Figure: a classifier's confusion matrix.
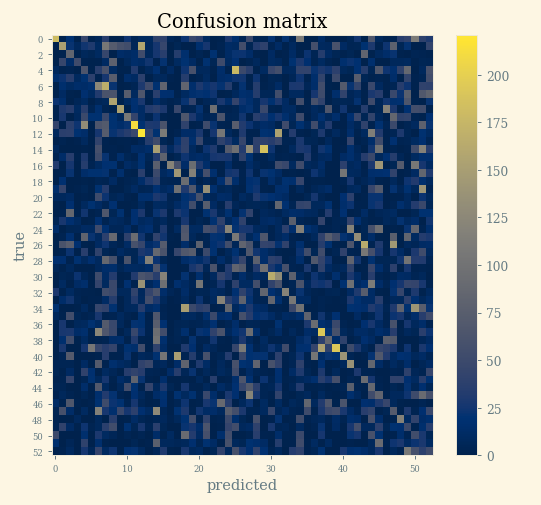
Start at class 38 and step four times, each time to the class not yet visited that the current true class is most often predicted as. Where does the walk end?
42
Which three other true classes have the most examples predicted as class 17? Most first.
40, 19, 16
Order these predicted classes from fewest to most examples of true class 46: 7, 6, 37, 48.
48, 6, 37, 7
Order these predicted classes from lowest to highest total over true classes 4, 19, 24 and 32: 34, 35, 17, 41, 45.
35, 17, 41, 34, 45
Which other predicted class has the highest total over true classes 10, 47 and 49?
14
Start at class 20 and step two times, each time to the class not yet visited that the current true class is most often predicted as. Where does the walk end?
7
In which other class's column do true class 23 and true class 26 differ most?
43
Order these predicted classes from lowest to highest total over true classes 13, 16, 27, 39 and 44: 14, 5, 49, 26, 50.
49, 5, 50, 26, 14
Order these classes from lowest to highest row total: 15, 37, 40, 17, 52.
15, 52, 17, 40, 37
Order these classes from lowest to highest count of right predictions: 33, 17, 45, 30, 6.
45, 33, 6, 17, 30
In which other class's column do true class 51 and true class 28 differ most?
13
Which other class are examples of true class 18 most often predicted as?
24
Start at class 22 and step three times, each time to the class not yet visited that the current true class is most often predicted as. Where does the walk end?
11
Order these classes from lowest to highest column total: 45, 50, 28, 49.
28, 50, 49, 45
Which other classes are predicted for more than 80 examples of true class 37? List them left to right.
6, 14, 27
